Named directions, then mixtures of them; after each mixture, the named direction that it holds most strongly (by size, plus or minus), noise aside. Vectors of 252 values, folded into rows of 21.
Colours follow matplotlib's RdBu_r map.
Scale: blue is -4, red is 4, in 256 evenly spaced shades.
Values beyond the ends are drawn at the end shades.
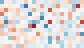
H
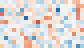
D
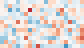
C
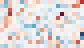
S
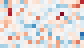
S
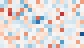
S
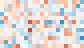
C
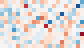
H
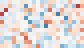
H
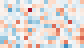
C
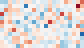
H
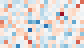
C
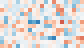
C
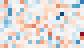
S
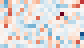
S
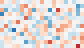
D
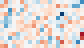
S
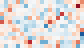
S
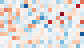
H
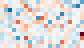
S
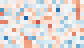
D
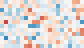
D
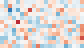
C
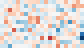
C
